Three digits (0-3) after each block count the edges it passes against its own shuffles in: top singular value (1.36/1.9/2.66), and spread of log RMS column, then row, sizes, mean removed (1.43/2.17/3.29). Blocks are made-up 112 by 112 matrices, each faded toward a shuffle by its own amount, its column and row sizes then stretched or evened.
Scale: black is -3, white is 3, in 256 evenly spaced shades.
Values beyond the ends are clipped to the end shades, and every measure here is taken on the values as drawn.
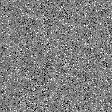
1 1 0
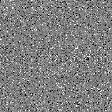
2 1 1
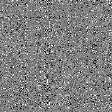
0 2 2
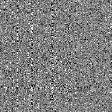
2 2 1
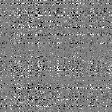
2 2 3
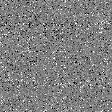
0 1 1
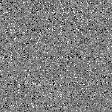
0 1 2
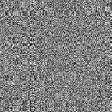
3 2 1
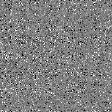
0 2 2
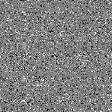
2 0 2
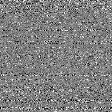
1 0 3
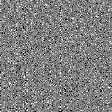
2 2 0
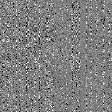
2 3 0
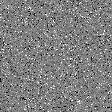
0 1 1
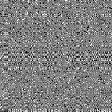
3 0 2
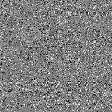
2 1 1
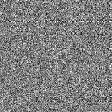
2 0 1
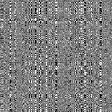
3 3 2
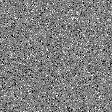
0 0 1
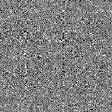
2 1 2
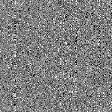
2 2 0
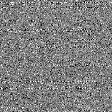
2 0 2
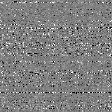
1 1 3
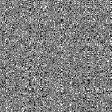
2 2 0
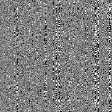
2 3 0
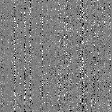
1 3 0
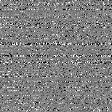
2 0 3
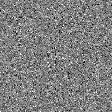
1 1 0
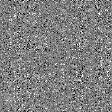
1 2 1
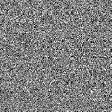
2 1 1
